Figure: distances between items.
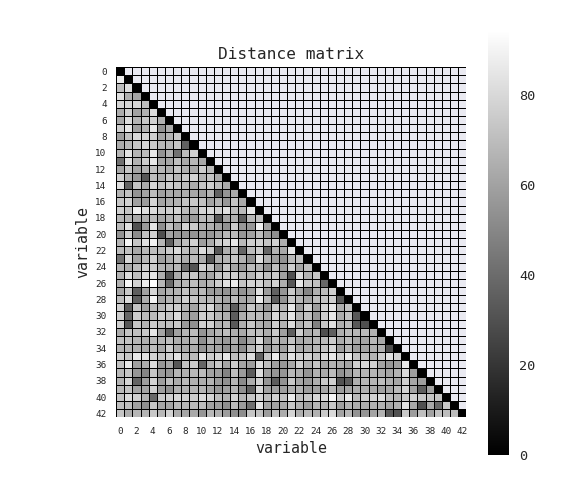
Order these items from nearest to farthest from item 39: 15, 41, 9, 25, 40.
41, 15, 25, 9, 40
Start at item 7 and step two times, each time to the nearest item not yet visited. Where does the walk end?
10
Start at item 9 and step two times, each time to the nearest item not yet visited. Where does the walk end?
8
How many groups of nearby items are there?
13
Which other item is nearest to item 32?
25
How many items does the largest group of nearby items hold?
5
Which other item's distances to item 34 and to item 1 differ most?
33
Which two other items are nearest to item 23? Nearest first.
11, 0
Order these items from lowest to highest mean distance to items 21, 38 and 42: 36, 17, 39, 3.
36, 39, 3, 17
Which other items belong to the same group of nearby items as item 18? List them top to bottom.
12, 15, 22
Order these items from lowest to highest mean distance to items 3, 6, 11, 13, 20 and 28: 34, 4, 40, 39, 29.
39, 34, 29, 40, 4
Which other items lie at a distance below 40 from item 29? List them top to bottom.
1, 14, 30, 31
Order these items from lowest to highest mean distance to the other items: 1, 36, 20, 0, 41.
20, 41, 36, 0, 1
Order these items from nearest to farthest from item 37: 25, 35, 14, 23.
23, 25, 14, 35
